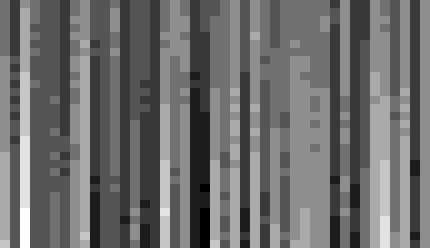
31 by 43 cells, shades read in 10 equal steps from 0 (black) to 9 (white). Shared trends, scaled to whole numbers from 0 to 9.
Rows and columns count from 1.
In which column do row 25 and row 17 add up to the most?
3
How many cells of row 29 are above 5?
12
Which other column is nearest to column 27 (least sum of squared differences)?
4
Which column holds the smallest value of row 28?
21
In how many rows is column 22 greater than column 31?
7
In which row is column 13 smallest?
28
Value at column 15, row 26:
1
